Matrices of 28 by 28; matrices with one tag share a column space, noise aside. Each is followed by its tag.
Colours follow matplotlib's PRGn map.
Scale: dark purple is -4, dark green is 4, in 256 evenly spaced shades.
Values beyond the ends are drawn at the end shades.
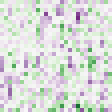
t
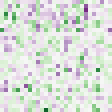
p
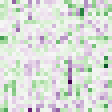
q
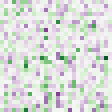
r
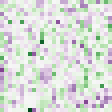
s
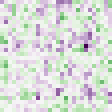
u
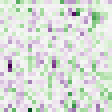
t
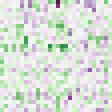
u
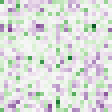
r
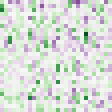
u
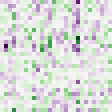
u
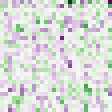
p
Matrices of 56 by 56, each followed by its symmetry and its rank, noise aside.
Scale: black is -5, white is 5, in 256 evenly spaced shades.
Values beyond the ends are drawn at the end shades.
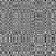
no symmetry, rank three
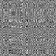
no symmetry, rank four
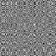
no symmetry, rank three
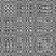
symmetric, rank two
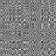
symmetric, rank four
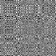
antisymmetric, rank four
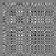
symmetric, rank two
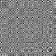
symmetric, rank four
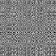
no symmetry, rank four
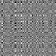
no symmetry, rank two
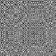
symmetric, rank four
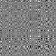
no symmetry, rank three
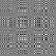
antisymmetric, rank two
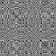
symmetric, rank three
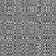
no symmetry, rank three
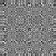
symmetric, rank three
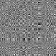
symmetric, rank four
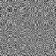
no symmetry, rank four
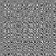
no symmetry, rank three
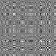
symmetric, rank two
